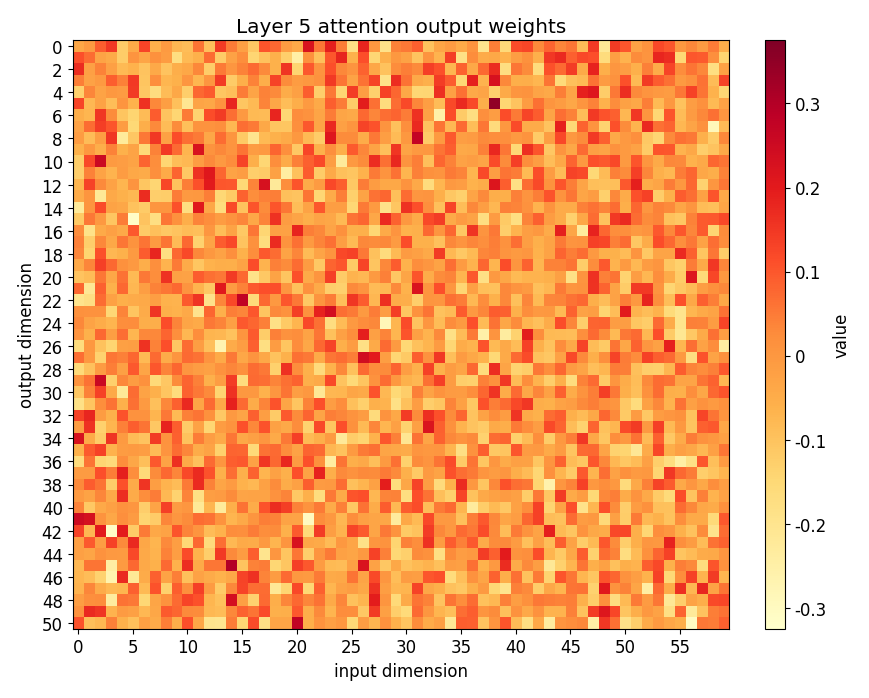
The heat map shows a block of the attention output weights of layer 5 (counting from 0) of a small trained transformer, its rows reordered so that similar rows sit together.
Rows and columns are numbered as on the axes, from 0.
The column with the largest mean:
14
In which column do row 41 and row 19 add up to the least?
21
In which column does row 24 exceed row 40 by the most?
36
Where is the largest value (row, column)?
5, 38
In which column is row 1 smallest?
20
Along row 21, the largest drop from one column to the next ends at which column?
1
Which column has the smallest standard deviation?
49
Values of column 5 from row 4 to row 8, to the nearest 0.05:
0.15 -0.05 -0.15 -0.15 -0.1
